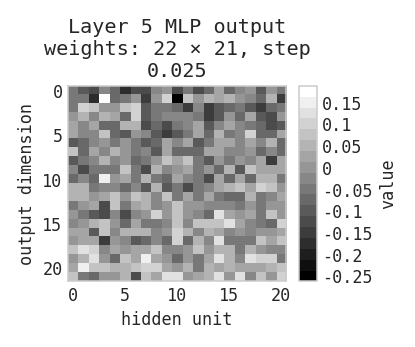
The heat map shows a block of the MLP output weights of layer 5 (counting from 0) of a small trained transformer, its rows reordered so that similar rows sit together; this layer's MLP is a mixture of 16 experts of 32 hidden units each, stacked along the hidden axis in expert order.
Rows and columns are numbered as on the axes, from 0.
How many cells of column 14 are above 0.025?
7
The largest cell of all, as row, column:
1, 3
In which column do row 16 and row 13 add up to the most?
10
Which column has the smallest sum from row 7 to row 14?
12
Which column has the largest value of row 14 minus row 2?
14
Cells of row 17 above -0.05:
13
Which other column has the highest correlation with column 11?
9
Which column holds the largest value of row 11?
18
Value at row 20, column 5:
0.05
